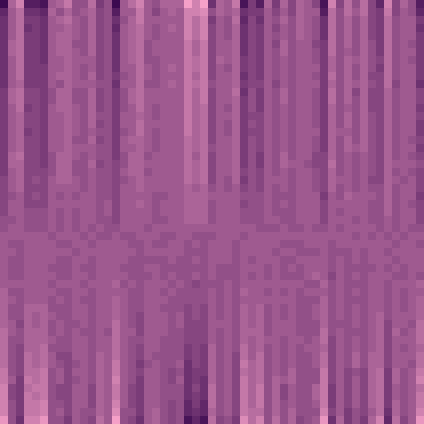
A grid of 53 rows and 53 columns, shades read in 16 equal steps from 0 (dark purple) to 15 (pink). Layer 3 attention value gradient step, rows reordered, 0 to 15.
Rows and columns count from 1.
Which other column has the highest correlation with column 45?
11
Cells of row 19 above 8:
11
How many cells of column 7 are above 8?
1
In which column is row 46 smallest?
24
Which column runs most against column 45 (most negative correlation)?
8
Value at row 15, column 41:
5
